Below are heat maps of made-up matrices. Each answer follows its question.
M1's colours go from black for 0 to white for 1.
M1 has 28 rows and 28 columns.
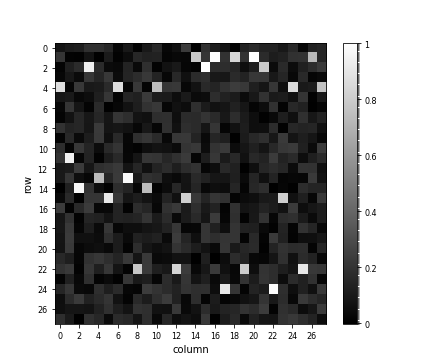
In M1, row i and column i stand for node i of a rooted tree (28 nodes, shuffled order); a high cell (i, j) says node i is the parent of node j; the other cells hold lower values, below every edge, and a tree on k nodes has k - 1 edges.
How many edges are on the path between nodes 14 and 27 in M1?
5
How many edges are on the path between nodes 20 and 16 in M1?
2
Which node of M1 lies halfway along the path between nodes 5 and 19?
4
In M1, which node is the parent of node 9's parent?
1
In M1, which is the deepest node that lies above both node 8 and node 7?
13
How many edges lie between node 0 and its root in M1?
7
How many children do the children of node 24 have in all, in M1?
4
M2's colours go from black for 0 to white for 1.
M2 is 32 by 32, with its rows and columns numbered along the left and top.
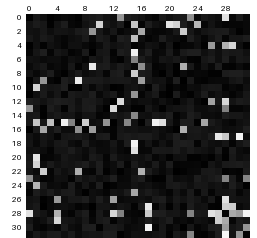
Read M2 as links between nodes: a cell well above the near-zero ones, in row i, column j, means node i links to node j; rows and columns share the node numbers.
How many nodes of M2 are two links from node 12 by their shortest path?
8
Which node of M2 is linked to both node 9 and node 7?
node 16
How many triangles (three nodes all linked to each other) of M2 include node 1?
0
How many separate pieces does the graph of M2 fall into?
3
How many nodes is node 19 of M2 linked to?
1
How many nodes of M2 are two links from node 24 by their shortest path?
4
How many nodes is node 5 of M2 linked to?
1
